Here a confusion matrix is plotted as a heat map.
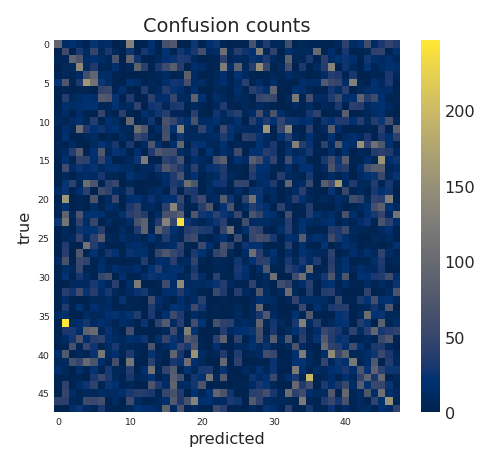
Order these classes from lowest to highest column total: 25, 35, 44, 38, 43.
25, 43, 35, 44, 38
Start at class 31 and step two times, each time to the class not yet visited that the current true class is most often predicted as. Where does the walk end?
45
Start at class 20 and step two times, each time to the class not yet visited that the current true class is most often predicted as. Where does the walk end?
28
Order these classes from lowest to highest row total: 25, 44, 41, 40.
25, 44, 41, 40
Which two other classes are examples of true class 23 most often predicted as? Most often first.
17, 15
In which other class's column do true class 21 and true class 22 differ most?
47
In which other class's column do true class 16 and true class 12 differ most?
44
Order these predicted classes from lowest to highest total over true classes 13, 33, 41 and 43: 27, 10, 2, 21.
27, 2, 21, 10
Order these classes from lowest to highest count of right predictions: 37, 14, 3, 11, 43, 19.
19, 37, 14, 43, 11, 3
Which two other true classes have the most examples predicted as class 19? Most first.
40, 46
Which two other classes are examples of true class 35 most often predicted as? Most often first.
43, 29
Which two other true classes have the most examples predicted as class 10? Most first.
0, 41
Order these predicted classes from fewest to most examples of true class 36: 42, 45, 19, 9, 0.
0, 9, 42, 19, 45
